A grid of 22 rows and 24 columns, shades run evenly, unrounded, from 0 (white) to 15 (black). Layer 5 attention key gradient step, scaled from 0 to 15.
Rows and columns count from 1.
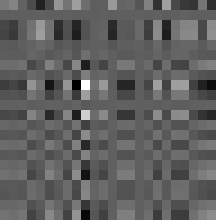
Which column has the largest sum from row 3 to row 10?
9
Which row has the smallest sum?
1
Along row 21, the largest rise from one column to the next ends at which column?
10
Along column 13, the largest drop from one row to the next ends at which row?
5
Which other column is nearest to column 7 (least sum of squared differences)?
19
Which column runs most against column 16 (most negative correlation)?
13
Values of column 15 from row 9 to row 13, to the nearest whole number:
13 11 9 12 9
